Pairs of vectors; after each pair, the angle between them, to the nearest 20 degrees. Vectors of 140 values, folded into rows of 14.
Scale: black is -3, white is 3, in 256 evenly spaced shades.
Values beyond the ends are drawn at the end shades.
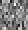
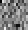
40 degrees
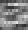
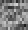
40 degrees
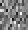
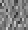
40 degrees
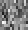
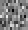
120 degrees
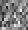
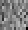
60 degrees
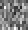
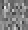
40 degrees
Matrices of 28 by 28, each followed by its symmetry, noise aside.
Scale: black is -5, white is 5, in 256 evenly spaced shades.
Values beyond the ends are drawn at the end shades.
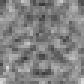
mirrored left to right.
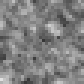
symmetric across the other diagonal.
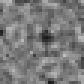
symmetric across the other diagonal.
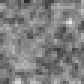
no symmetry.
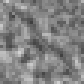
symmetric across the other diagonal.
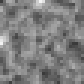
symmetric.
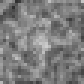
symmetric.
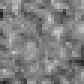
no symmetry.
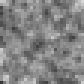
symmetric across the other diagonal.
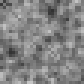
symmetric.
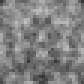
mirrored left to right.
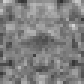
mirrored left to right.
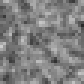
no symmetry.
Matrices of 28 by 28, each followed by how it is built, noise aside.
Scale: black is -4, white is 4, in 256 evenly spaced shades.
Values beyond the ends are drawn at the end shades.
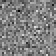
noise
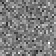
noise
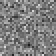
noise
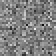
low rank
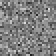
noise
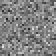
noise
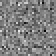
low rank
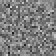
noise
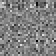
low rank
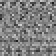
repeating columns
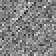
Hankel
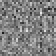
low rank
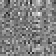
low rank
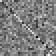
diagonal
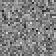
noise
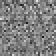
repeating columns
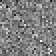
diagonal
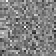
low rank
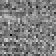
blocks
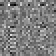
low rank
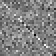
diagonal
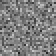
repeating columns
